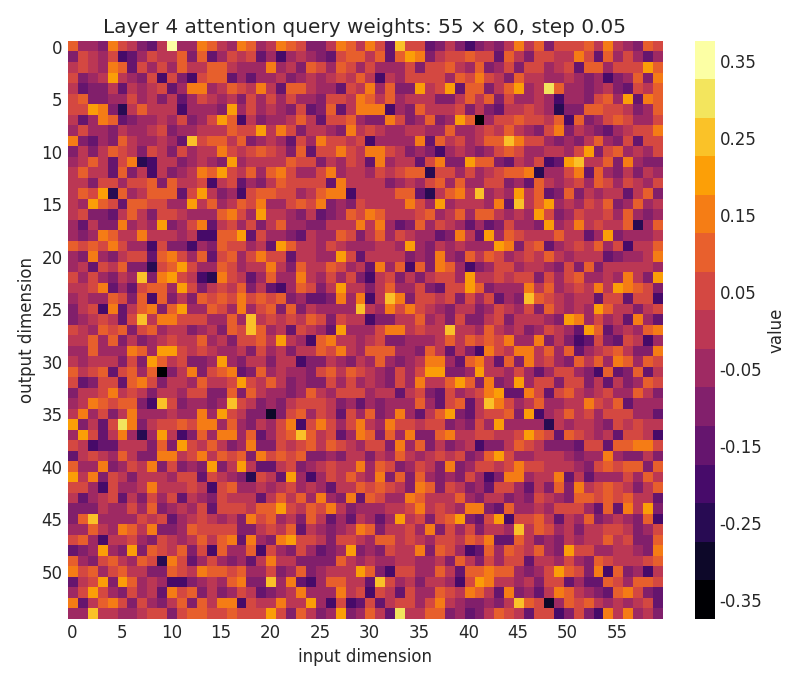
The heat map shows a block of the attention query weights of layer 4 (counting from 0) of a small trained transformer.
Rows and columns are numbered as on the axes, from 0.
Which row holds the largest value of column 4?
3
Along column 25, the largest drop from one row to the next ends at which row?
16
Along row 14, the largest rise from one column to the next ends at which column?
5
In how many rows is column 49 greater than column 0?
17
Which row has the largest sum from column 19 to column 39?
44
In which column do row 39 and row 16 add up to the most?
19
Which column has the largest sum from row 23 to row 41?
46
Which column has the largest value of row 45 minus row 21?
2
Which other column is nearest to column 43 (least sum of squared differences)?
25
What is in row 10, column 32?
0.05
